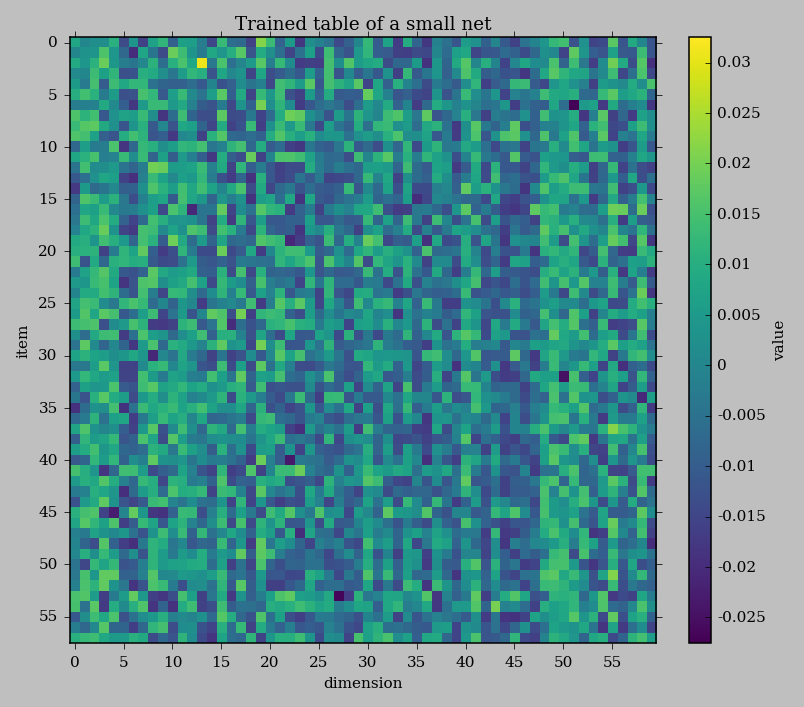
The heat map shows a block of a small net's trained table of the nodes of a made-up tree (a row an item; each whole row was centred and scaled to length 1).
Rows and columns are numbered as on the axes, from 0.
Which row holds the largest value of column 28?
2
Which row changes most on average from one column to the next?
19
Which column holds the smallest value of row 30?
8
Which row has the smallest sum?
56
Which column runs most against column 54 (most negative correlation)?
9
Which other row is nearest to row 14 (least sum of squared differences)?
33
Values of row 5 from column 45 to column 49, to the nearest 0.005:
0 -0.005 0 0.015 0.01
